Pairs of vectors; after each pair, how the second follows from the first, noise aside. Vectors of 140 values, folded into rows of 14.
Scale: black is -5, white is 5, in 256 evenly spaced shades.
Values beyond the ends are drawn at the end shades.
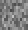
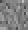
wrapped around, negated, partly zeroed.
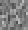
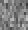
shuffled.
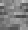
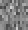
shuffled.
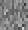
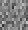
wrapped around, negated.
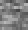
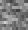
copied.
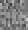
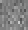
wrapped around, negated, partly zeroed.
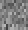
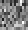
reversed, negated, scaled up.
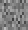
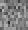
shuffled.
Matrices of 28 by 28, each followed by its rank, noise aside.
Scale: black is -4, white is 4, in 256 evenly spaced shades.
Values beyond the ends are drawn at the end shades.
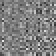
two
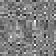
three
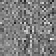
four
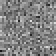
five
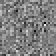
six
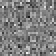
five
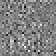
five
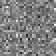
five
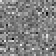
six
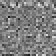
five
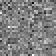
five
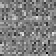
six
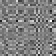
two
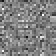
five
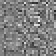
four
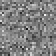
six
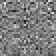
six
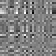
two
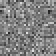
six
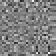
four
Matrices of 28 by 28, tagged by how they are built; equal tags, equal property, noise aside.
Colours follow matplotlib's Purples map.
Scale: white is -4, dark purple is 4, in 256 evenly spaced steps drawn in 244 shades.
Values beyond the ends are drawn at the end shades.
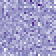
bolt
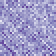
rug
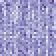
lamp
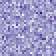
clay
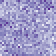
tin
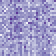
lamp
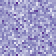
clay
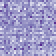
lamp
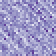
rug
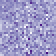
bolt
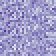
clay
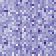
clay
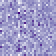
bolt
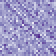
rug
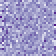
bolt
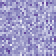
lamp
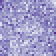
tin
